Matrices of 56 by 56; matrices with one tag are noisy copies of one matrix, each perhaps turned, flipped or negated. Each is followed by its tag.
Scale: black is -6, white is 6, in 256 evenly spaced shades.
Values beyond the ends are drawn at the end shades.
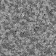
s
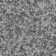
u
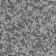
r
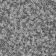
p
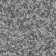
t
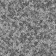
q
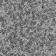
p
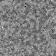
p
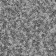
q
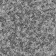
p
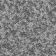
s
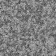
u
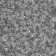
p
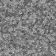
q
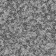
s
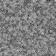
q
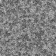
u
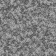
t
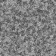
p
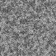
s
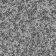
t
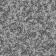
s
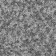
r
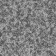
q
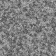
s
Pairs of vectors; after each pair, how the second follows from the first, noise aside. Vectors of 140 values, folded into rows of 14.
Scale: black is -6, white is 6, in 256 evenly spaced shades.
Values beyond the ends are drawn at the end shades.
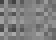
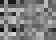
scaled up.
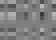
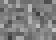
shuffled.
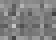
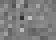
wrapped around, negated, partly zeroed.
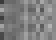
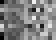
scaled up.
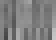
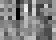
wrapped around, negated, scaled up.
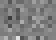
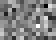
wrapped around, negated, scaled up.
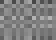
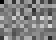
scaled up.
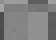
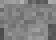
partly zeroed.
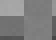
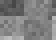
negated.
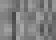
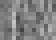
negated.
